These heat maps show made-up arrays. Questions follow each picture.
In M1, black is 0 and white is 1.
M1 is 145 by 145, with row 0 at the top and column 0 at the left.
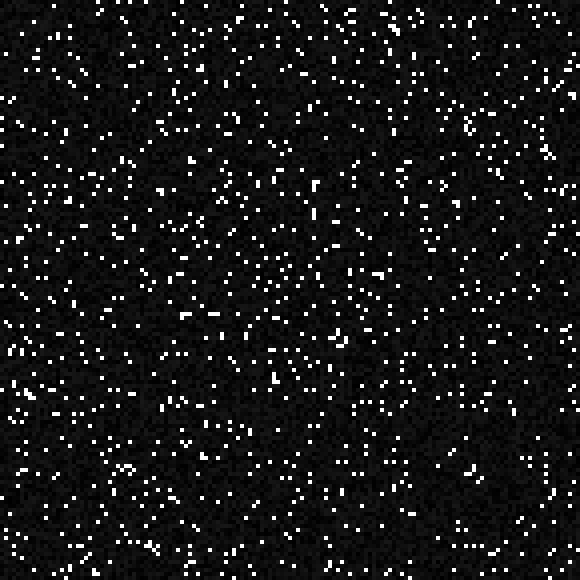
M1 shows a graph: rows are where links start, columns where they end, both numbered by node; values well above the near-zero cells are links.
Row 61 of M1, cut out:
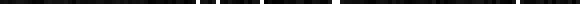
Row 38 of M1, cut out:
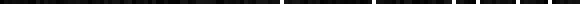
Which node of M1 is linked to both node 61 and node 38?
node 129
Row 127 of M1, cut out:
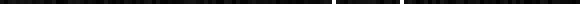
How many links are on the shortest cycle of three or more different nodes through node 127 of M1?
5
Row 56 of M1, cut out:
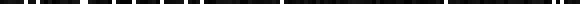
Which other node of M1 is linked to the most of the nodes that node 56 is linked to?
node 17
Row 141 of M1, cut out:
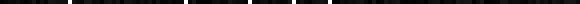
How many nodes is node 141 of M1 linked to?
5
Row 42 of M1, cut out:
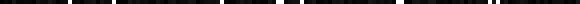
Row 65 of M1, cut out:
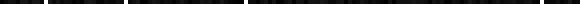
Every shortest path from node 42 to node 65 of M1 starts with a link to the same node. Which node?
node 69
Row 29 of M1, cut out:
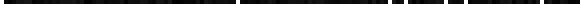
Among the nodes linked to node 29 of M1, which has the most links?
node 97
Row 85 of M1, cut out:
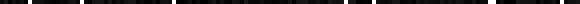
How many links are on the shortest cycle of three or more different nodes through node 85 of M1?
3
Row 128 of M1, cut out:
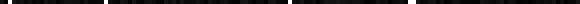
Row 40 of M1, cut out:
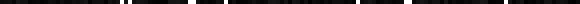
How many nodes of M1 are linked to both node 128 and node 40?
1
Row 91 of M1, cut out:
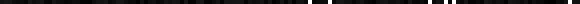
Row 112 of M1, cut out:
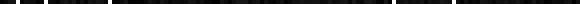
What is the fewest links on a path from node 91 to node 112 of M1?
2
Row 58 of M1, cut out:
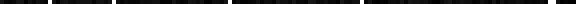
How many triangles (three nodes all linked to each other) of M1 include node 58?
3
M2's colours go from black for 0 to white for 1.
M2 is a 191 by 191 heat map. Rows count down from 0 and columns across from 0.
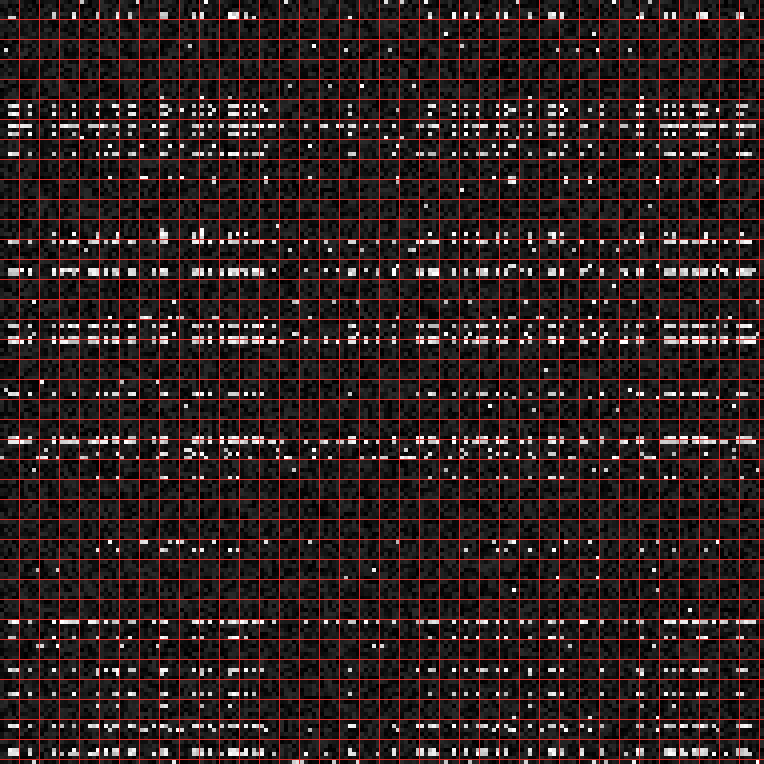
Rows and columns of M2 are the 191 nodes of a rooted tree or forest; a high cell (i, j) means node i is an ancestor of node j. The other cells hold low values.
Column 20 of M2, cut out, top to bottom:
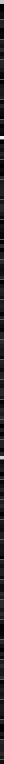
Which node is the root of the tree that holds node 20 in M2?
114
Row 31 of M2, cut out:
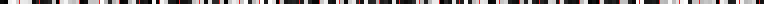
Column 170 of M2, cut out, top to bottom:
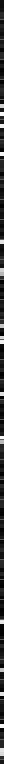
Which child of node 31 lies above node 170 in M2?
85
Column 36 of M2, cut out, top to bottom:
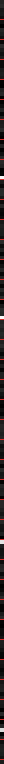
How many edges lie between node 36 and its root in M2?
4
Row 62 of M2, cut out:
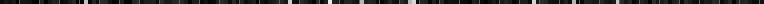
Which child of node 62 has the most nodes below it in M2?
21
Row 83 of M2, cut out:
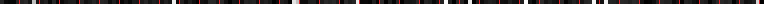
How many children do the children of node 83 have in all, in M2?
4
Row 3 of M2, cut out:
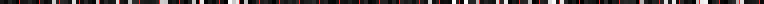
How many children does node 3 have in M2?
5
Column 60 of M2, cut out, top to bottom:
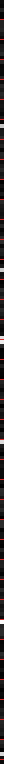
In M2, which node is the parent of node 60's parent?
84
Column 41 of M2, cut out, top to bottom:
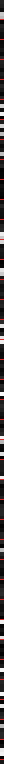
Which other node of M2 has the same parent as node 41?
168
